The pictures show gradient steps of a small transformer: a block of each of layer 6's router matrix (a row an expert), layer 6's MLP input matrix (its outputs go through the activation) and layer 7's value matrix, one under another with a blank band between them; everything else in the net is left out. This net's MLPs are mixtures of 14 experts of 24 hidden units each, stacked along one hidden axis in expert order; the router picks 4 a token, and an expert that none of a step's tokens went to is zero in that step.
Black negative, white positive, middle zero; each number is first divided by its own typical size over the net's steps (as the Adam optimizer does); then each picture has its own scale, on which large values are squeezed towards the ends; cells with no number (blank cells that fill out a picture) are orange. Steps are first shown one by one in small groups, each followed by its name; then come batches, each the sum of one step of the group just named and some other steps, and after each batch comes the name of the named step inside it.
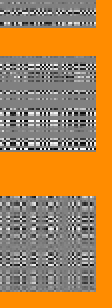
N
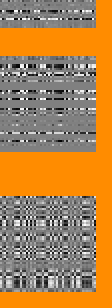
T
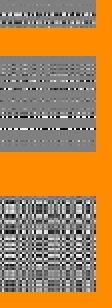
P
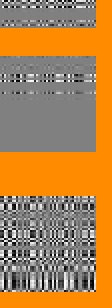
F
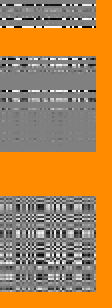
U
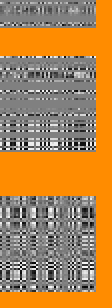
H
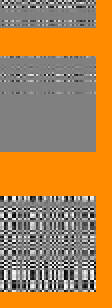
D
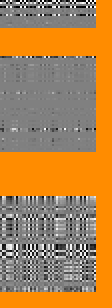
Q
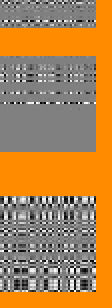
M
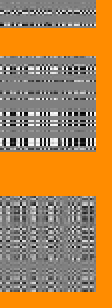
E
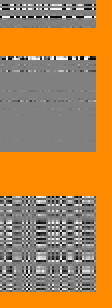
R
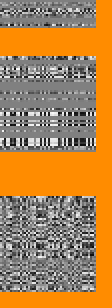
E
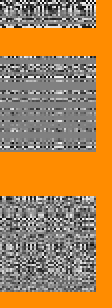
Q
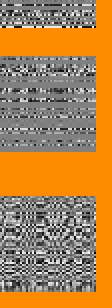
T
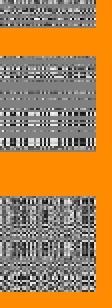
E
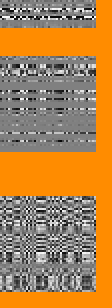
T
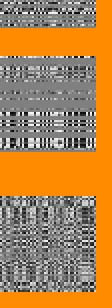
E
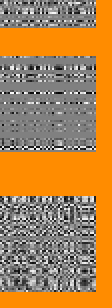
M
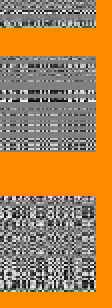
D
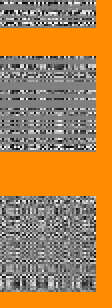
T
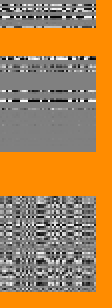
R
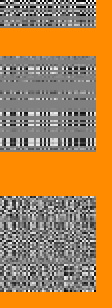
E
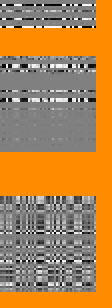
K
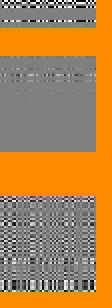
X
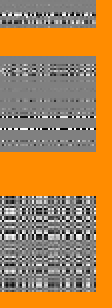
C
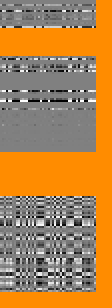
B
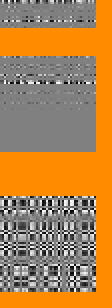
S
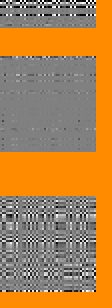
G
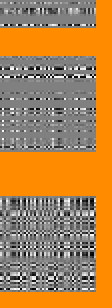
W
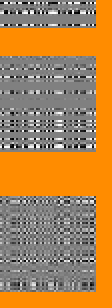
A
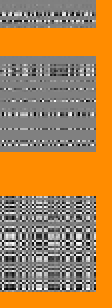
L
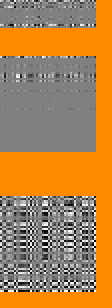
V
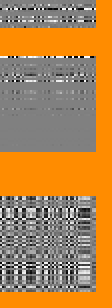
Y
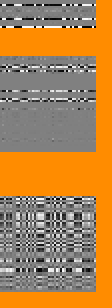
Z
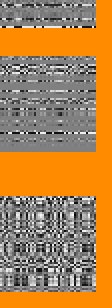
Z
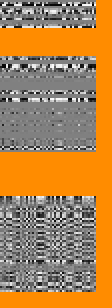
K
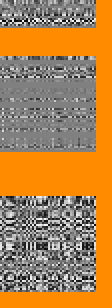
W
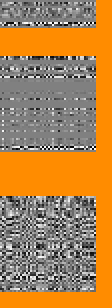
W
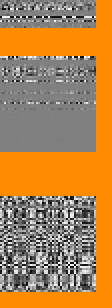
Y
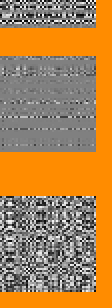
G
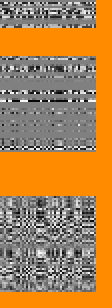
B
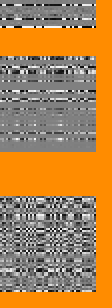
Z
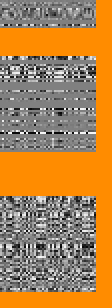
W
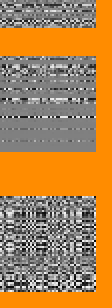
V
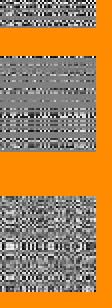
G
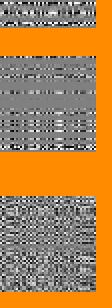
A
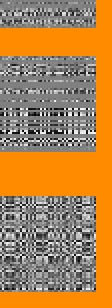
L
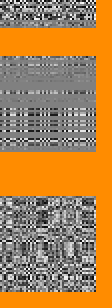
G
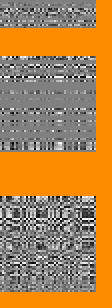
Y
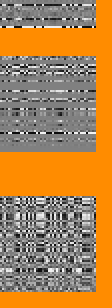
Z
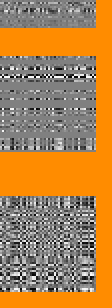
W
